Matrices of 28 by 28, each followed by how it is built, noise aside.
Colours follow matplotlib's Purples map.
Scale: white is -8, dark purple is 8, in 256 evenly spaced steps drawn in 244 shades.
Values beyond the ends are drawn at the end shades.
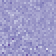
lower triangular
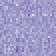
low rank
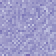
Hankel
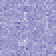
uneven columns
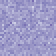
repeating columns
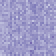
blocks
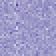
uneven columns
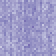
blocks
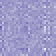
low rank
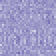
blocks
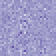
uneven columns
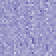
uneven columns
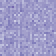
blocks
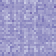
blocks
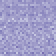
repeating columns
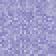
blocks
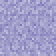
repeating columns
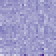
low rank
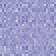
low rank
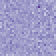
uneven columns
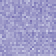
blocks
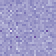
low rank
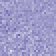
lower triangular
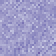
Hankel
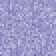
repeating columns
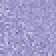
lower triangular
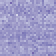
blocks
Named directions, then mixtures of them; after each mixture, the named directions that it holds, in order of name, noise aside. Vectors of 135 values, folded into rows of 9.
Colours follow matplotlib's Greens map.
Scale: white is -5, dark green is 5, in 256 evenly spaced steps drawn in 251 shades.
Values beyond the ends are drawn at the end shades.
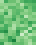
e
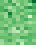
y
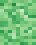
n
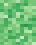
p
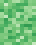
p.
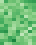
e.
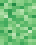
n, p.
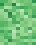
n, y.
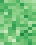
e.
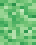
n.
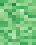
n.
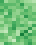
e.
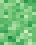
e, p.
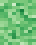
n.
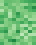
e, p.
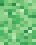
e, n.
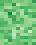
n, y.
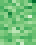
y.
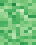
n.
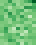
e, y.
